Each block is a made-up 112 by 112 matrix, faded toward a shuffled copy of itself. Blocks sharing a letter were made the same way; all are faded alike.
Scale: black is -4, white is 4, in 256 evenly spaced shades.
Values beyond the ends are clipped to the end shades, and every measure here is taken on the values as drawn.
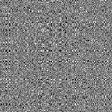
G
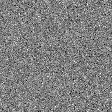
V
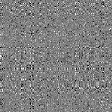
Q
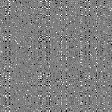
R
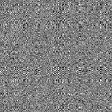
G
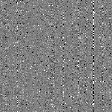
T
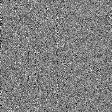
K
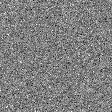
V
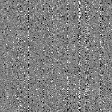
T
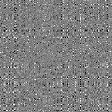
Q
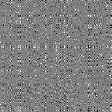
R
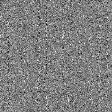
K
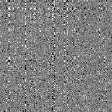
T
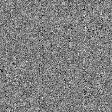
K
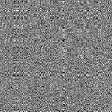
G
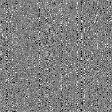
T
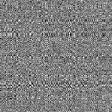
G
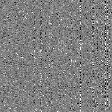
T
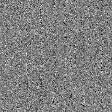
K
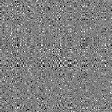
Q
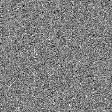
K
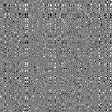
R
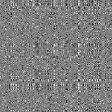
Q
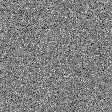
V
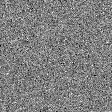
V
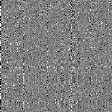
T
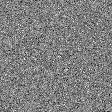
V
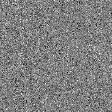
K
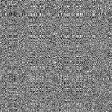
G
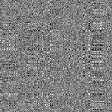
G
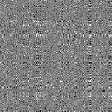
Q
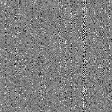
T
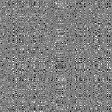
Q
